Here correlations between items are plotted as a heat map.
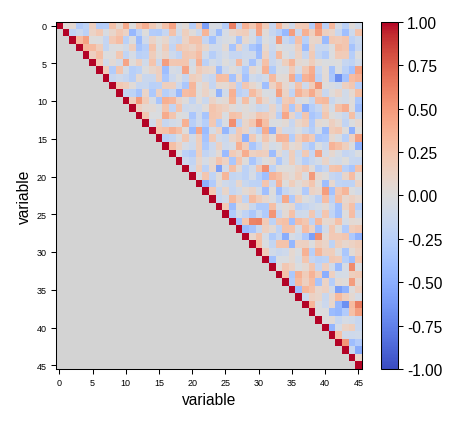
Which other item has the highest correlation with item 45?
37
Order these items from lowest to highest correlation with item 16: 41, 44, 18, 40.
40, 44, 18, 41
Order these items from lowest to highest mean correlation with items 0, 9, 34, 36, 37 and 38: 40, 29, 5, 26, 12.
40, 12, 5, 29, 26
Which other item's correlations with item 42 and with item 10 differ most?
35
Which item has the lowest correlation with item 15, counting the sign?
28
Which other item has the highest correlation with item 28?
39
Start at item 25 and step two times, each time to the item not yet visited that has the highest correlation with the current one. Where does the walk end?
44
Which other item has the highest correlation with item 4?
2
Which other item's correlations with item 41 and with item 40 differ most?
22
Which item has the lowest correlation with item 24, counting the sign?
19
